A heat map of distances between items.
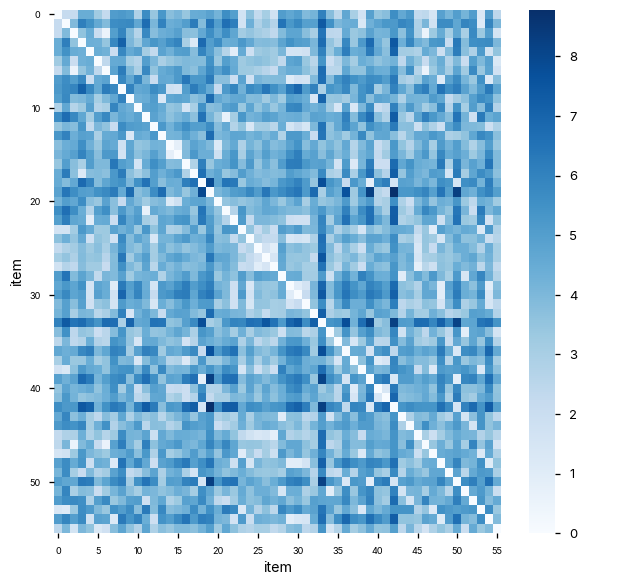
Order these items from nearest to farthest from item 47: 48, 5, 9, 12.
12, 5, 48, 9
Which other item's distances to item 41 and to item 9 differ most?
19
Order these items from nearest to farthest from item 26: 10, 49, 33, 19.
49, 10, 19, 33
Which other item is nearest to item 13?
9
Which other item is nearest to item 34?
51
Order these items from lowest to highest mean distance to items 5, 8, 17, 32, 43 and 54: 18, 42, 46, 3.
46, 3, 18, 42
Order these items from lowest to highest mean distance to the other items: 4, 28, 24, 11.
24, 4, 28, 11
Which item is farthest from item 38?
33
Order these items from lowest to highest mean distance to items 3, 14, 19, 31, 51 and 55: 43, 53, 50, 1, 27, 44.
43, 27, 44, 53, 1, 50
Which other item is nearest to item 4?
22
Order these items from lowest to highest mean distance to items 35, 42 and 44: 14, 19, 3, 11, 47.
14, 47, 11, 3, 19
